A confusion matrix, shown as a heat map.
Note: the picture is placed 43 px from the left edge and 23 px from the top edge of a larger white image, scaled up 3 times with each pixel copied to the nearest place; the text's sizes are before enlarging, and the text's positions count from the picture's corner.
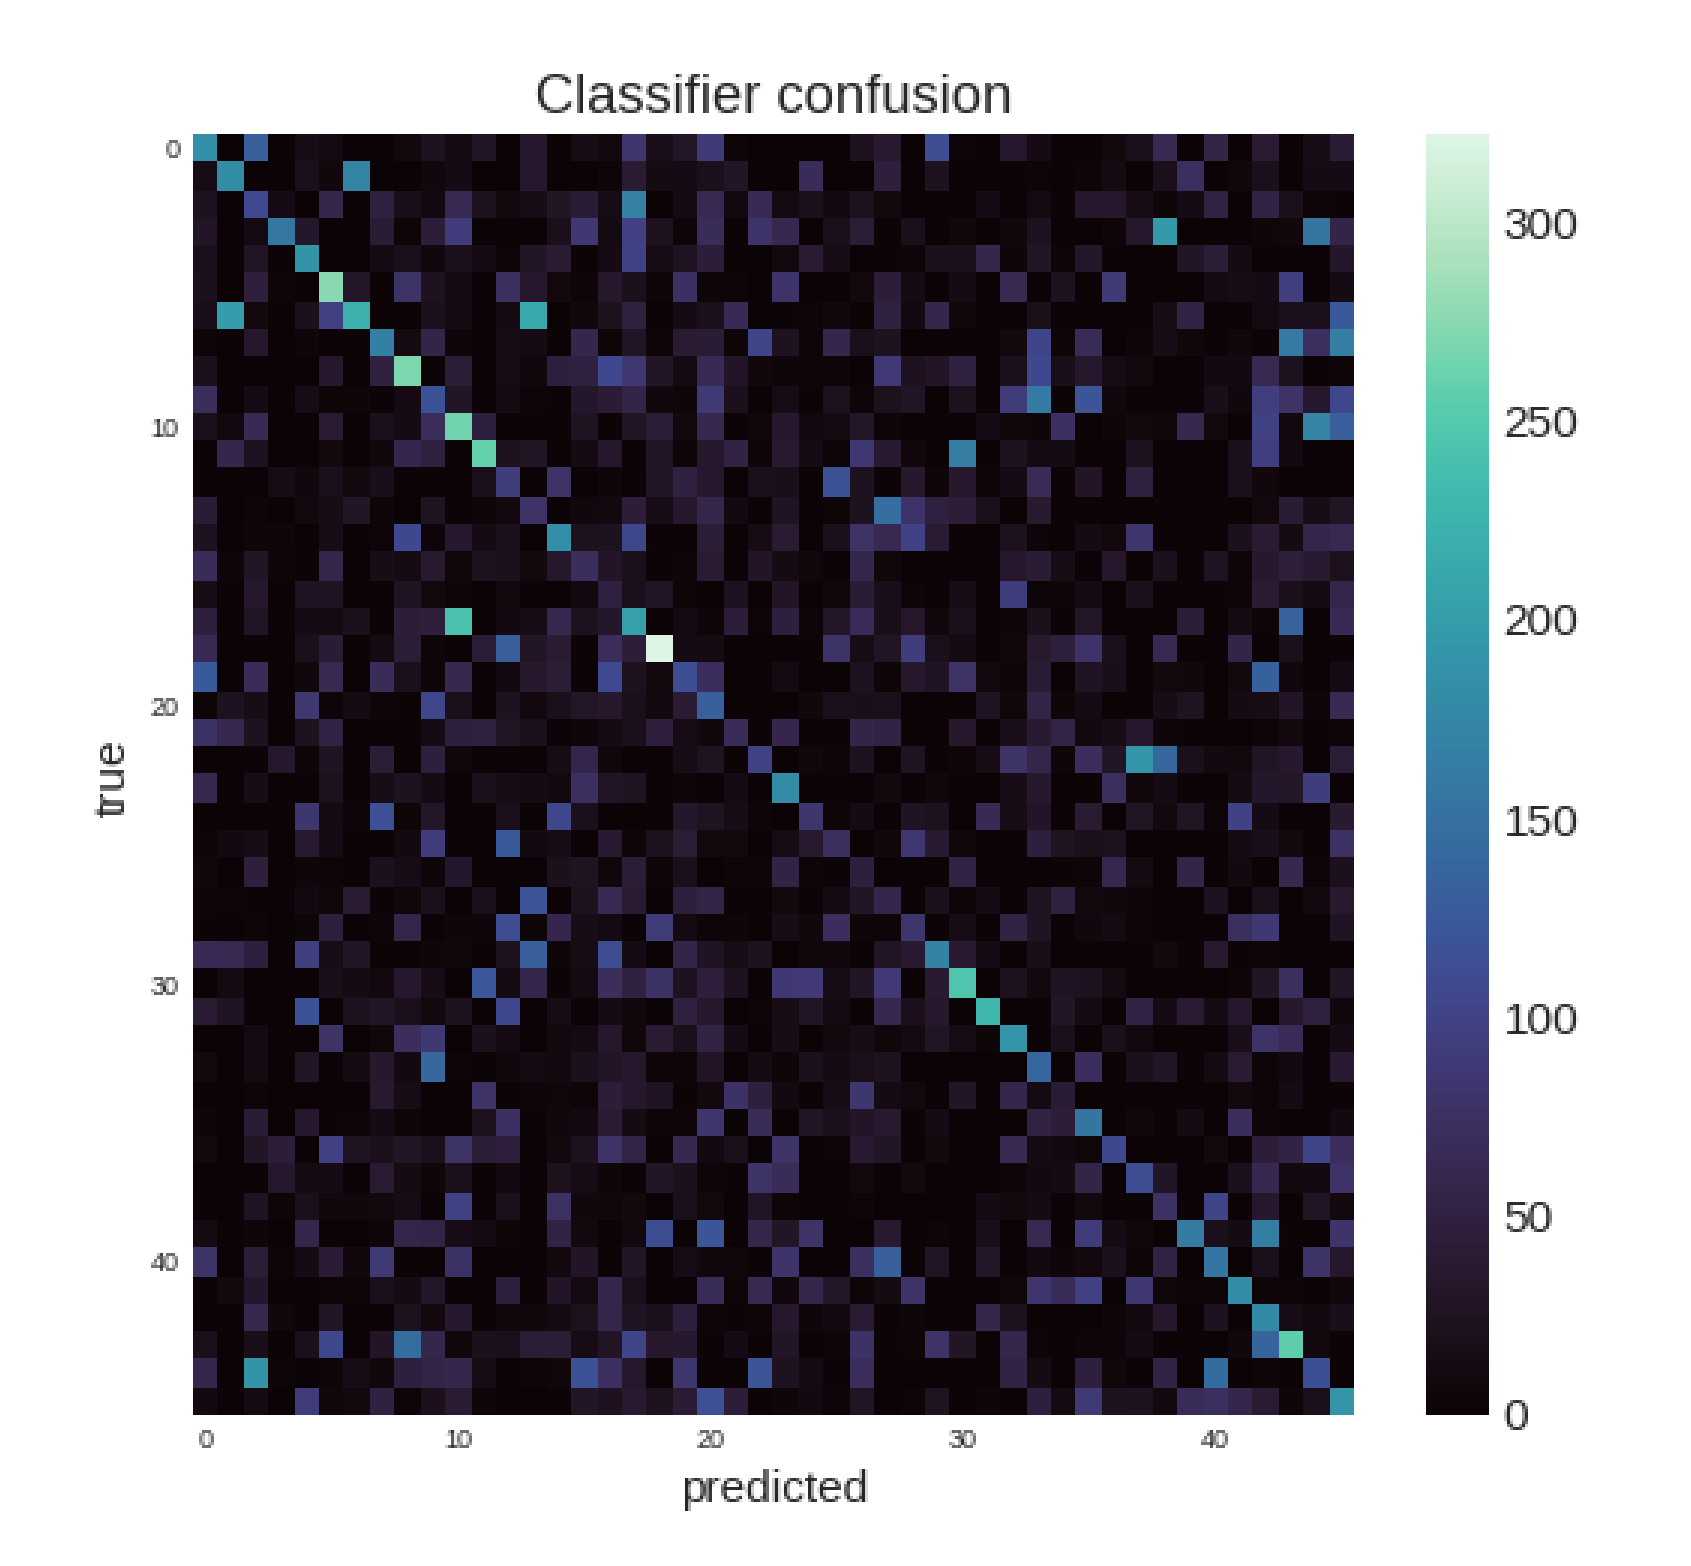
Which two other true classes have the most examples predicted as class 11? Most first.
30, 34
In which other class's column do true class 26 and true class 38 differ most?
40
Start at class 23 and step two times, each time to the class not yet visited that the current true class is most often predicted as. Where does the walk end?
2
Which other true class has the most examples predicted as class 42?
39
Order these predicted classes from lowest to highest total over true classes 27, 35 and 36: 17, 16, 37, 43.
37, 43, 17, 16
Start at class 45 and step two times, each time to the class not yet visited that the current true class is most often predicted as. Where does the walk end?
9
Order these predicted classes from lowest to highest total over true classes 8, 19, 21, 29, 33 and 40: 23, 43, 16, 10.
43, 23, 10, 16
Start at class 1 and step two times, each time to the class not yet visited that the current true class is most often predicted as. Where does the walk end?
13
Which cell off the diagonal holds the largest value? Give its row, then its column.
17, 10
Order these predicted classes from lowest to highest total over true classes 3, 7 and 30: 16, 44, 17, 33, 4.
4, 16, 33, 17, 44
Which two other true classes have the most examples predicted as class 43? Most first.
7, 17
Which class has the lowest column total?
3
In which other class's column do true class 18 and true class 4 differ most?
12
